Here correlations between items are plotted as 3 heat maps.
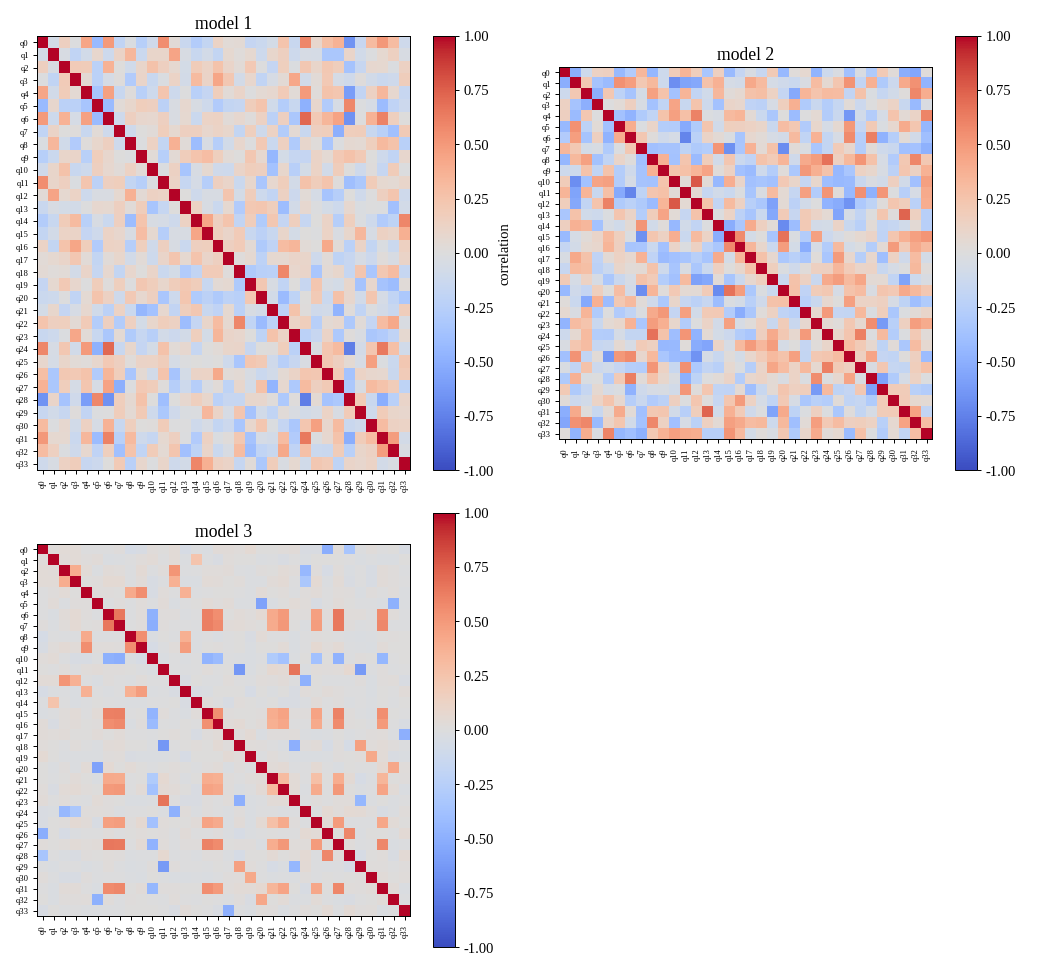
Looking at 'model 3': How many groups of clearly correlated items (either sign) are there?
9
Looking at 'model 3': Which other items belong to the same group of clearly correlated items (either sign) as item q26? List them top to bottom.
q0, q28
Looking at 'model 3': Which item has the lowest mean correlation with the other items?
q10
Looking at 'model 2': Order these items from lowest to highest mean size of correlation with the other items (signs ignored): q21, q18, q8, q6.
q18, q21, q6, q8
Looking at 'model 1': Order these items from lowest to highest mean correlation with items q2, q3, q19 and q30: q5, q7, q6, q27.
q5, q7, q27, q6
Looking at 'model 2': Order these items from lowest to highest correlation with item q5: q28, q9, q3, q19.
q9, q19, q3, q28
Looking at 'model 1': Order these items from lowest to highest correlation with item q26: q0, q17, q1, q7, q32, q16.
q1, q32, q17, q7, q0, q16
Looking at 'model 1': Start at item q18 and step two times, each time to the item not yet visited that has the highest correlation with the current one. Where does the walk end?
q32
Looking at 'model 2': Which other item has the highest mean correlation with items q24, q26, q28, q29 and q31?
q8
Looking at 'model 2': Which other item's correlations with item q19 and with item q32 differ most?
q31
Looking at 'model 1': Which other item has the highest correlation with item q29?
q15
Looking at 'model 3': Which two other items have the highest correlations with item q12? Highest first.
q2, q3
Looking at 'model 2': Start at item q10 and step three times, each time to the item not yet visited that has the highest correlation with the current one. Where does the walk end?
q33
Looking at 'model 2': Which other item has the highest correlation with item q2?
q32
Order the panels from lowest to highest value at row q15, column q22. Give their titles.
model 2, model 1, model 3
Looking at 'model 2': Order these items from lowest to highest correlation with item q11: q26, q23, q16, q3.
q26, q23, q3, q16
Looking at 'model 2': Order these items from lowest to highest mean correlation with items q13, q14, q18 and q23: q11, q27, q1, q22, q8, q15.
q11, q27, q15, q22, q8, q1
